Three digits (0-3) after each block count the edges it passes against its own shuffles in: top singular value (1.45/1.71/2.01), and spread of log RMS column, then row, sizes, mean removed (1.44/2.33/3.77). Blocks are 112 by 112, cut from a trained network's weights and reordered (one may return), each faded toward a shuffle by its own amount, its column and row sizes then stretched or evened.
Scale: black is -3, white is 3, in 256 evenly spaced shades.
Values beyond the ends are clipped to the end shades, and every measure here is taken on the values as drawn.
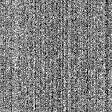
3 1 0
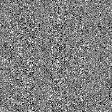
0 2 1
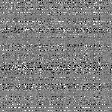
1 2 3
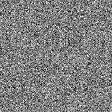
1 0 1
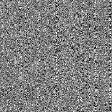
2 2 0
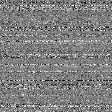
2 0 3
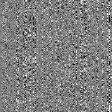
1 3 0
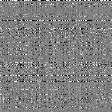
2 1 3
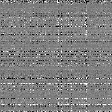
3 2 3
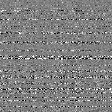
1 1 3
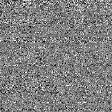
1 1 2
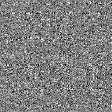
1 1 2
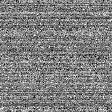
3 0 1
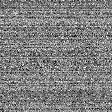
3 0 1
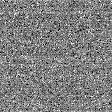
0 0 0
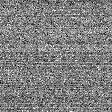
2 0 0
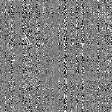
2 3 2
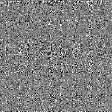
0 2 2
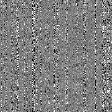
0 3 0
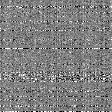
2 0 3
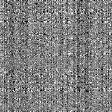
3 0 2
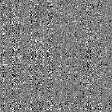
0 3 2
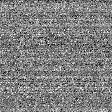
2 0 1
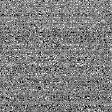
1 1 2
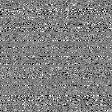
0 1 3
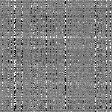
3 3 1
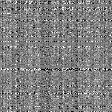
3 1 3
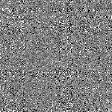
1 2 2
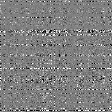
3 2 3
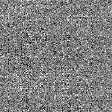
0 2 0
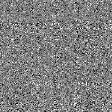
1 2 2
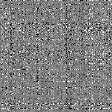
1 2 3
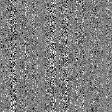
0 3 0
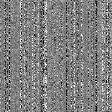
3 3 0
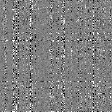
1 3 2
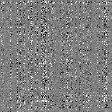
0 3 2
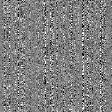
2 3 0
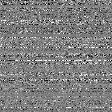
1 1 3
